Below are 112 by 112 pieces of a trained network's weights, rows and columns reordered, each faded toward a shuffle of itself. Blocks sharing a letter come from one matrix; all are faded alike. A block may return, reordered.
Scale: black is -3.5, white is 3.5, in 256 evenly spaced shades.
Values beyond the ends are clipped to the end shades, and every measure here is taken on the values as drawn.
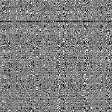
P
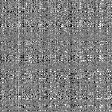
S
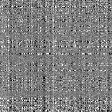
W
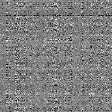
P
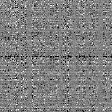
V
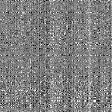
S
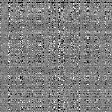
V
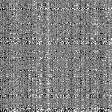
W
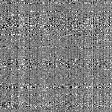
W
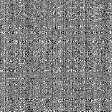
S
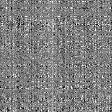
S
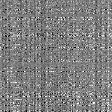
W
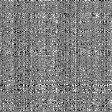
W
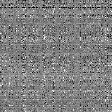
V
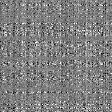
S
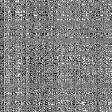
W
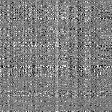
W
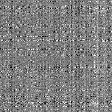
S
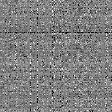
P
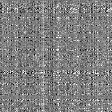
W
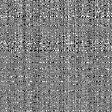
W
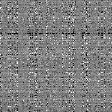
V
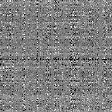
P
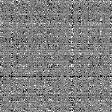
V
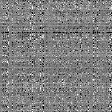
V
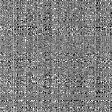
S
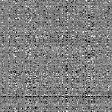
P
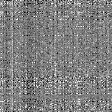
W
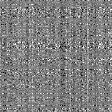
S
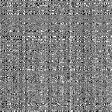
W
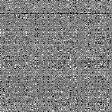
P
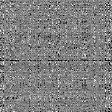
P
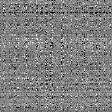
V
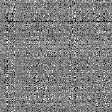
P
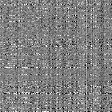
W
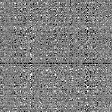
P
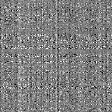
S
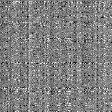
S
